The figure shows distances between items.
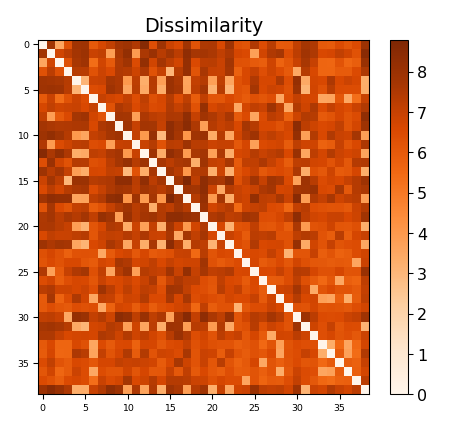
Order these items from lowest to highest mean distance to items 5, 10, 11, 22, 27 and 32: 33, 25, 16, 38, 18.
38, 33, 25, 18, 16
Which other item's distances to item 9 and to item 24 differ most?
19
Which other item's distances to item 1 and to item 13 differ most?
18
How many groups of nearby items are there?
12
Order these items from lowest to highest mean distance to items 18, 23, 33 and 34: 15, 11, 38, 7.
7, 11, 15, 38
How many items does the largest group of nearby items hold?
10
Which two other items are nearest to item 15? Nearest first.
3, 30
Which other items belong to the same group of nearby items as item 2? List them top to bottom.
0
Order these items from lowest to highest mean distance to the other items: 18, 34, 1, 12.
34, 12, 18, 1
